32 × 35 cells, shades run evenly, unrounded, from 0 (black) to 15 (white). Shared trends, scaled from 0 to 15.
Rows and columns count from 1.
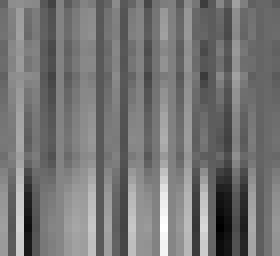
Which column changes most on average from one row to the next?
26
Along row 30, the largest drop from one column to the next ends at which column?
4
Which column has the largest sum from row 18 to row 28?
21
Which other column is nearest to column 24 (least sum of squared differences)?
12
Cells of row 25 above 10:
6
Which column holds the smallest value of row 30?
28
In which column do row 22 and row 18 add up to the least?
29
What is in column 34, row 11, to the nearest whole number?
6
